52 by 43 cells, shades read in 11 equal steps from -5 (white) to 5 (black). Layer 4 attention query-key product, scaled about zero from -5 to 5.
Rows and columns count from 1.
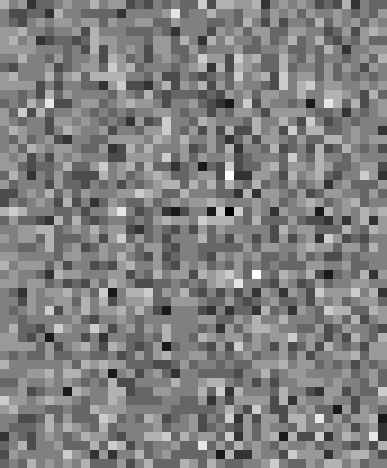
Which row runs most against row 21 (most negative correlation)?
35
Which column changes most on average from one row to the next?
26
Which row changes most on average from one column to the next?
49
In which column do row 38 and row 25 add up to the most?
6
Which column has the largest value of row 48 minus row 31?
29
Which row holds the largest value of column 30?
1
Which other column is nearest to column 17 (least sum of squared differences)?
31
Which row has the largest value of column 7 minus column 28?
12
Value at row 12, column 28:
-3
